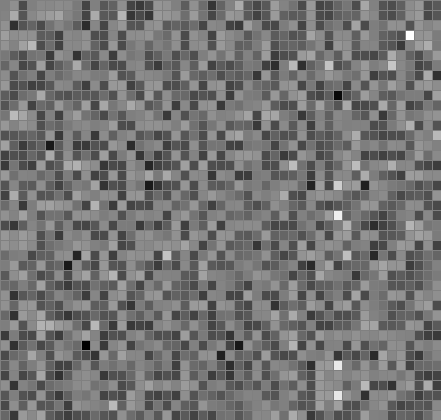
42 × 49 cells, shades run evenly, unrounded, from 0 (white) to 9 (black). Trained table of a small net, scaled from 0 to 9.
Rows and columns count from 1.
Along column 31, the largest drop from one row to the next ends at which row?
32
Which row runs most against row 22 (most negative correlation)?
10
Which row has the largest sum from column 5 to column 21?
15
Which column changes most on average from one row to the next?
13
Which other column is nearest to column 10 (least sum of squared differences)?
36
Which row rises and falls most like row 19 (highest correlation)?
40
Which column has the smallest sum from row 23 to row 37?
19
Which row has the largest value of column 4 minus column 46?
4
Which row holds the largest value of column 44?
39
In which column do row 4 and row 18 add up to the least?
46
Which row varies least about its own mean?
29
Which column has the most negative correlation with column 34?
42
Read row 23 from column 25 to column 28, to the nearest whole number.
7 4 4 4
